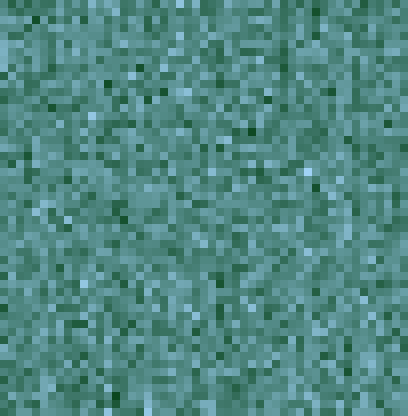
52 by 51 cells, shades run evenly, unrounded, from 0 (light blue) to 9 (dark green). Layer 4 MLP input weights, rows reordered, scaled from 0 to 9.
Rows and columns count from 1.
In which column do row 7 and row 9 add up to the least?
1
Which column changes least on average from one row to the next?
6
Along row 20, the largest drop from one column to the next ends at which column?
5
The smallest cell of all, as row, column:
22, 39
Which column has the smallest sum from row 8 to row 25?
43
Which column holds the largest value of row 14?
7
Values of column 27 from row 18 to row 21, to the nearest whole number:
5 4 4 4
